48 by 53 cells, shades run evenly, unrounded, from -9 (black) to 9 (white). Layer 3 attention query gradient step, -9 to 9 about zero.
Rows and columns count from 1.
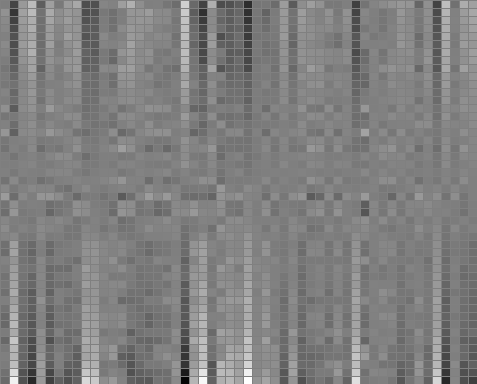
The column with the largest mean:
2
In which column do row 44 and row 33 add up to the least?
21
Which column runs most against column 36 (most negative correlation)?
31
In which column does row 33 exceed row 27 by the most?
41
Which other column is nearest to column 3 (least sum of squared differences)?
34
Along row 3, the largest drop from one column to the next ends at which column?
22
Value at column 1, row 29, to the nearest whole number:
1
